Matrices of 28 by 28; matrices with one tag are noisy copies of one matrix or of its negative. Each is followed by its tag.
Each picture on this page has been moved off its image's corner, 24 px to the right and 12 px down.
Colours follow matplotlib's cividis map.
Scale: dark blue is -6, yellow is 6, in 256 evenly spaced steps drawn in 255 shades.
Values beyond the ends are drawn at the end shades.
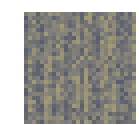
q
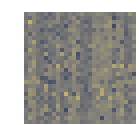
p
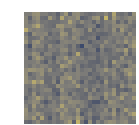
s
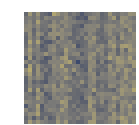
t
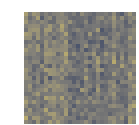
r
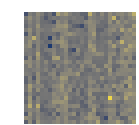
t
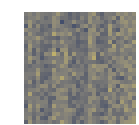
t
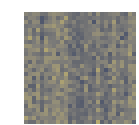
r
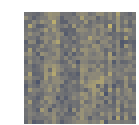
s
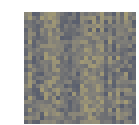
s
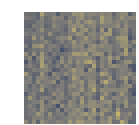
r
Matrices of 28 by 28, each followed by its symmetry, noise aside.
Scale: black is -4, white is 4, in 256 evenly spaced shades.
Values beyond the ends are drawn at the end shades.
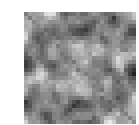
same after a half turn.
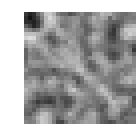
symmetric.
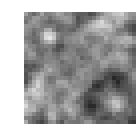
symmetric.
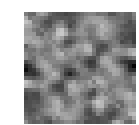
same after a half turn.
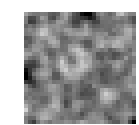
symmetric.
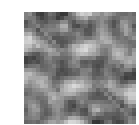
same after a half turn.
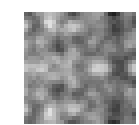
mirrored top to bottom.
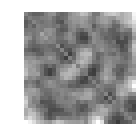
symmetric.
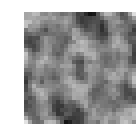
same after a half turn.
